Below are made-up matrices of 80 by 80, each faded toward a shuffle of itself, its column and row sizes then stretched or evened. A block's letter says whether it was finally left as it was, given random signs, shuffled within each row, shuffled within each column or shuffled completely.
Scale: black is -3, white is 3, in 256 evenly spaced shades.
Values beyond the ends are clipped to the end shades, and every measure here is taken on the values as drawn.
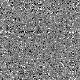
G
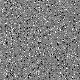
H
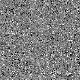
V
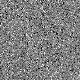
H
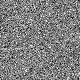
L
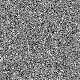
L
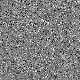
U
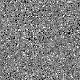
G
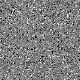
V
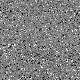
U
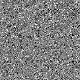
G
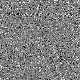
U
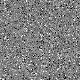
H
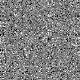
G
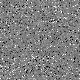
U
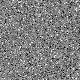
L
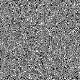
G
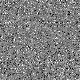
U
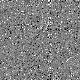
V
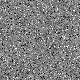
L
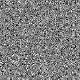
G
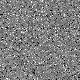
U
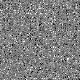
G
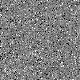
H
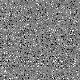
G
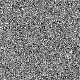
U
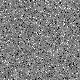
L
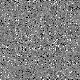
G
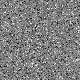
L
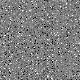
V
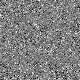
U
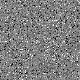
V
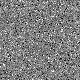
L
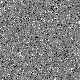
L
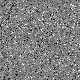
L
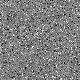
L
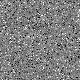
L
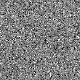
V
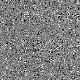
G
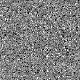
G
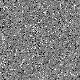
H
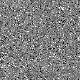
V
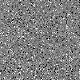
G
